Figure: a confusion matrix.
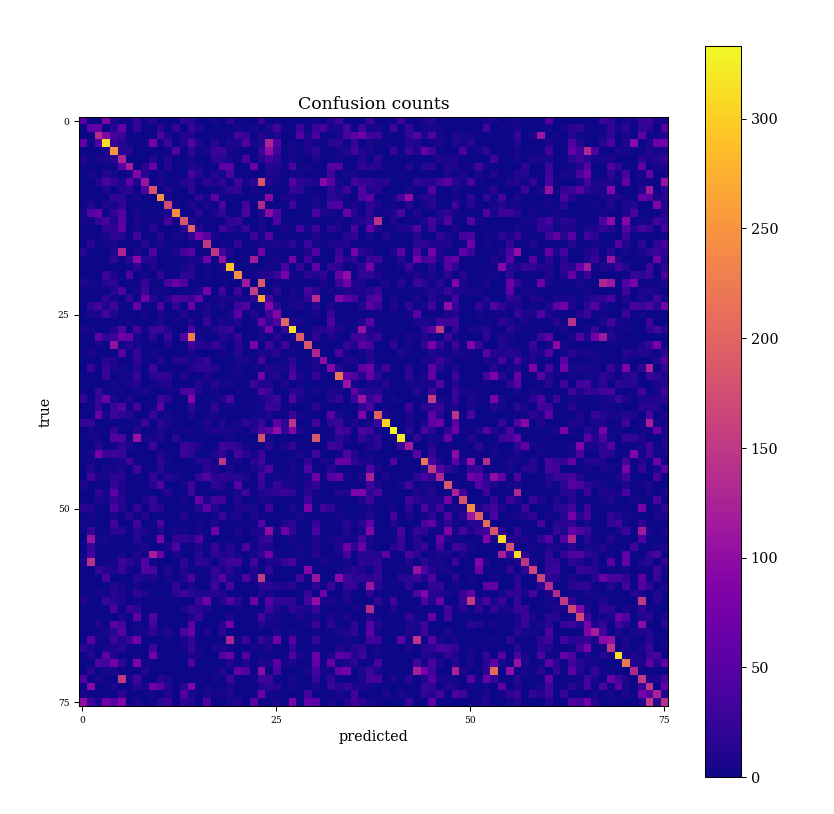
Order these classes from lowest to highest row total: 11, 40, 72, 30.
30, 11, 72, 40
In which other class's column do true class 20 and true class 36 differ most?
45
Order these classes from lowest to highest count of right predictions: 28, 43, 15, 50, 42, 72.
43, 15, 42, 72, 28, 50
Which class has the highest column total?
23
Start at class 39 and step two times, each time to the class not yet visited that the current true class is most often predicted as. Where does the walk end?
46
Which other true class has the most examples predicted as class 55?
71
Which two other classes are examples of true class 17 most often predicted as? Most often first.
5, 56
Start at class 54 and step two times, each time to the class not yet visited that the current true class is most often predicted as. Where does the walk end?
37
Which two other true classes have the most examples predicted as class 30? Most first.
41, 23
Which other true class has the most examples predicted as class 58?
32
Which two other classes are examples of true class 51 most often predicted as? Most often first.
50, 63
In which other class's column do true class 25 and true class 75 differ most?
73
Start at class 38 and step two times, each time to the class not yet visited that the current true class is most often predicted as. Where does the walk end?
56
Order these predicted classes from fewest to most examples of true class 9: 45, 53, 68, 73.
53, 45, 68, 73
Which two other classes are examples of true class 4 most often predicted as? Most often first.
65, 24
